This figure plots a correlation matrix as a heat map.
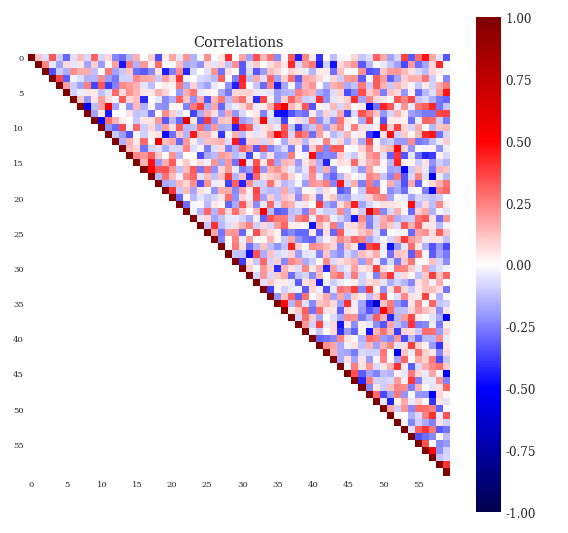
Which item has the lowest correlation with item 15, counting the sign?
42
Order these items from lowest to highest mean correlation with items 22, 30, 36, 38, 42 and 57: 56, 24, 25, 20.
25, 20, 24, 56
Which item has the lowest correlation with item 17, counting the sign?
57
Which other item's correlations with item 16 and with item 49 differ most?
35
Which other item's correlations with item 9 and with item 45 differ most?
22
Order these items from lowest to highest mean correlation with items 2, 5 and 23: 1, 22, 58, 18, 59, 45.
45, 22, 58, 1, 18, 59
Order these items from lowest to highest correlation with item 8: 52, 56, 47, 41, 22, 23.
23, 56, 41, 22, 52, 47
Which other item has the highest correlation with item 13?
52
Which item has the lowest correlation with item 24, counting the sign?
40
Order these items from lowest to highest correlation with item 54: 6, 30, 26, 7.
7, 30, 26, 6
